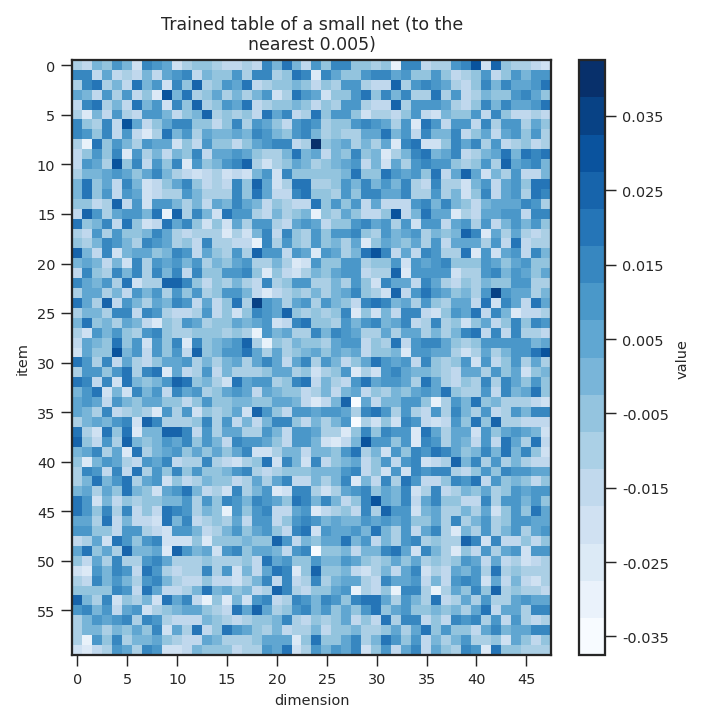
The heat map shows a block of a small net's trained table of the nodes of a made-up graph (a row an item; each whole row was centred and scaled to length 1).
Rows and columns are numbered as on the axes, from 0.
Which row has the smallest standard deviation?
50
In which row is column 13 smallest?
54
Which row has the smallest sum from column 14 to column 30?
31
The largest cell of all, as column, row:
24, 8
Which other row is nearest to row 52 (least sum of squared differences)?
17
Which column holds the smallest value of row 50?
45
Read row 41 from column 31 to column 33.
-0.02 0.01 -0.02
